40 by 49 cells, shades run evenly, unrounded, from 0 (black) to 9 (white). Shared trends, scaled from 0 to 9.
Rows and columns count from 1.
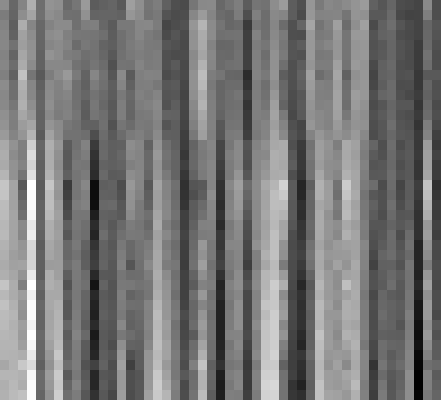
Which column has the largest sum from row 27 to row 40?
4
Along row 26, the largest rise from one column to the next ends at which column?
48
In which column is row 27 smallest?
47
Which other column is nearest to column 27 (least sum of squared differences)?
29
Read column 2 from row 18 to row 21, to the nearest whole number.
5 6 6 6
